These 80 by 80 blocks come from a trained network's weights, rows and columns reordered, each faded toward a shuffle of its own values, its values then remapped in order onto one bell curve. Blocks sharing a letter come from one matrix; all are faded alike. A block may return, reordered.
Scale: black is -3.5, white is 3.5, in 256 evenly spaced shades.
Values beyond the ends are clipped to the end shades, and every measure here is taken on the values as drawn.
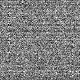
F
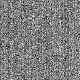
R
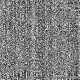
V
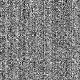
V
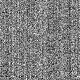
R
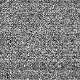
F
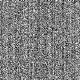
V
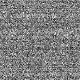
F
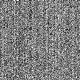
R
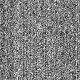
R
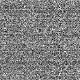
F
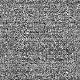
F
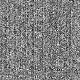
V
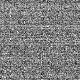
F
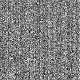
V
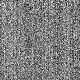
R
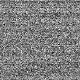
F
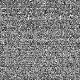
F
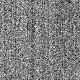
R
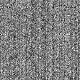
V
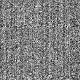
V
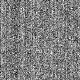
V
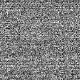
F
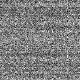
F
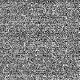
F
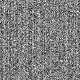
R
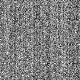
V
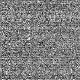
F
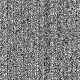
R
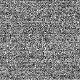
F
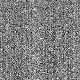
R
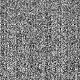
V
